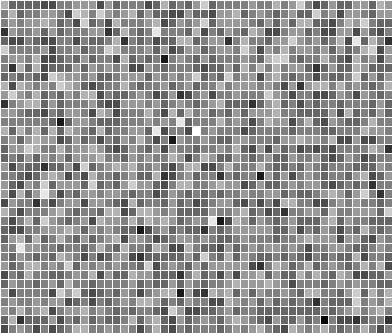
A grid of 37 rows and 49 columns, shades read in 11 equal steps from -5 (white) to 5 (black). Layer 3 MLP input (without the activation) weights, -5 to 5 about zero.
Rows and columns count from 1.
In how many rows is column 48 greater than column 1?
13
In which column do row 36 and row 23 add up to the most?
41
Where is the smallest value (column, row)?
25, 15
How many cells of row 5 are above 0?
21
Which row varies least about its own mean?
32
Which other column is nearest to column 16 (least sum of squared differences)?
29
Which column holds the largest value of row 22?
48
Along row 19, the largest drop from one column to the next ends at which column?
11
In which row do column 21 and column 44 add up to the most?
7
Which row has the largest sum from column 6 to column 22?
5
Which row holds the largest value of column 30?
31
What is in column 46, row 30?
-2
